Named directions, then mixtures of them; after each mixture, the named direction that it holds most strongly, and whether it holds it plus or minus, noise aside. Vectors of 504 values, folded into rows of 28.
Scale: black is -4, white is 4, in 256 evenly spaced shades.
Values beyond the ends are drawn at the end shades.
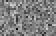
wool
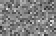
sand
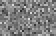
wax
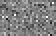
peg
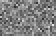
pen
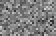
sand, minus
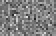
wool, minus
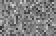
wool, plus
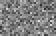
sand, plus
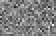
pen, plus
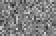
wool, minus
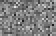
pen, minus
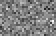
sand, plus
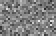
sand, plus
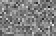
pen, plus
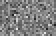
wool, minus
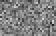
pen, minus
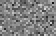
sand, minus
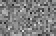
wax, minus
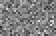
sand, plus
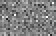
peg, plus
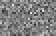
wax, plus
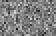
wool, plus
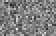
wool, minus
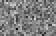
wool, plus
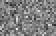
wool, minus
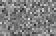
wax, plus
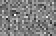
peg, plus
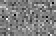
peg, minus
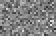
sand, plus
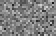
sand, minus
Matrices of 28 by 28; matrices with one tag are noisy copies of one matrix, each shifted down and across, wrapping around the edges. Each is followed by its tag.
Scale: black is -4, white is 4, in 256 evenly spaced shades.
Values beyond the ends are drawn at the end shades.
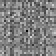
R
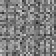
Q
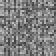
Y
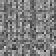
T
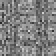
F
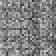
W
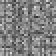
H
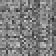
W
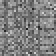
R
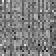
Y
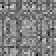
T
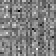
Y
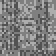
F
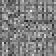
Y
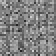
Q
